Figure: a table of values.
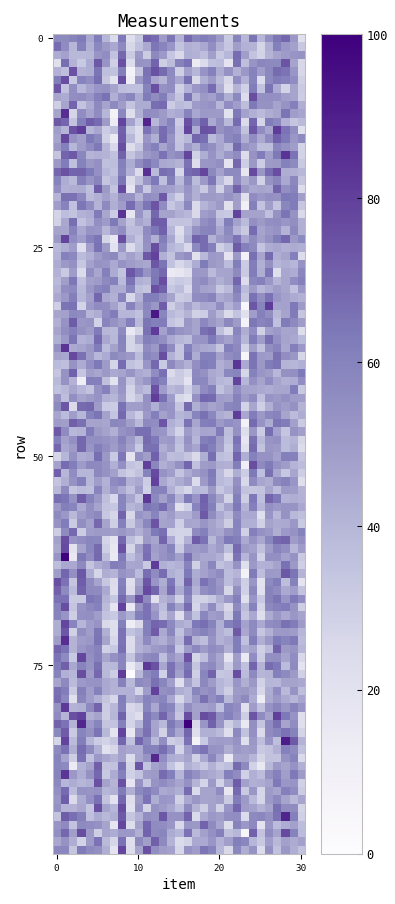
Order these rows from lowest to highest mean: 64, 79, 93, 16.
79, 64, 93, 16
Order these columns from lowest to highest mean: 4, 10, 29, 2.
10, 2, 4, 29
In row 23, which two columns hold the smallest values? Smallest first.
15, 23
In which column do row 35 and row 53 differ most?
11
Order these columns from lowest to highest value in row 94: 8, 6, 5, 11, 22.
6, 5, 22, 11, 8
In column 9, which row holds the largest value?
28
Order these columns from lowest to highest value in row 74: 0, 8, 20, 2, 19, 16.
2, 20, 19, 8, 0, 16
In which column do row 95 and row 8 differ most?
3
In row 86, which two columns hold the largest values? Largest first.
12, 3
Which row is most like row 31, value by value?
36
